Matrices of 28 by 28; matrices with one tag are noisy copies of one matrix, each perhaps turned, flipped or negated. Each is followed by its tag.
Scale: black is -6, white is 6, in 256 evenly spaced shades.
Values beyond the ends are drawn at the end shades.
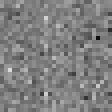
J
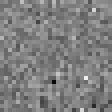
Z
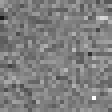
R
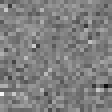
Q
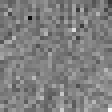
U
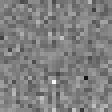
Z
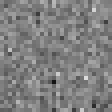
Z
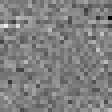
Q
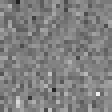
R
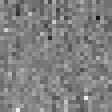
R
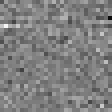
Q
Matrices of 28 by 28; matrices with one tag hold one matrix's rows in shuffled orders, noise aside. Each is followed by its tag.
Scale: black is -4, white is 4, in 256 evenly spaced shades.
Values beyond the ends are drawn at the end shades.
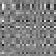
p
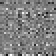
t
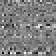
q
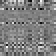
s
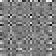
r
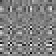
r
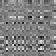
s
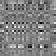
s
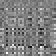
s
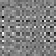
p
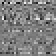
q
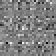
t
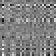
p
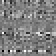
q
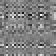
s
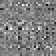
t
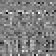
t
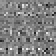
t
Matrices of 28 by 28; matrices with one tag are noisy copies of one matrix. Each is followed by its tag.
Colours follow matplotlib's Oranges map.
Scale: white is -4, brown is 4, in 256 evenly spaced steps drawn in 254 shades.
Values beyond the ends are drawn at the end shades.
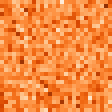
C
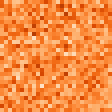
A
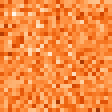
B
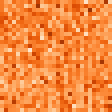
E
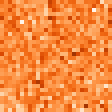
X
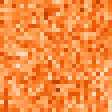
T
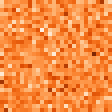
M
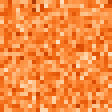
C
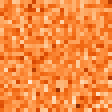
C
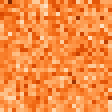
X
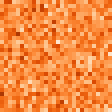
C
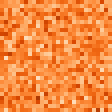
B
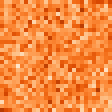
T
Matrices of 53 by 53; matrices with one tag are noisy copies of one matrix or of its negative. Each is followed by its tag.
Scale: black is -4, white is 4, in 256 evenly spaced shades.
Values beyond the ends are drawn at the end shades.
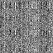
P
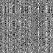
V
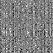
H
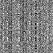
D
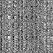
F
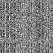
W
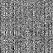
H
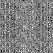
W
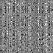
V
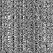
F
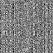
H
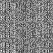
W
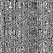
P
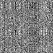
P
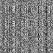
V
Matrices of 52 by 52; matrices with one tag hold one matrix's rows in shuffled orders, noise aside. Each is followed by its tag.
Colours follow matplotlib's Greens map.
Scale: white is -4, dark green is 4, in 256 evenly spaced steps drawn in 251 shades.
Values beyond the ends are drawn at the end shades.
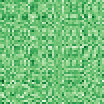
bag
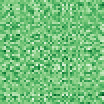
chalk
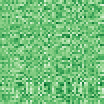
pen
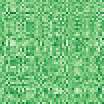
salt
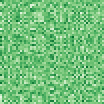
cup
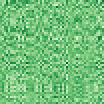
salt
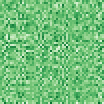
salt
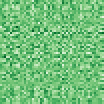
chalk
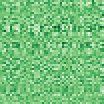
chalk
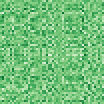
bag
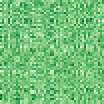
cup
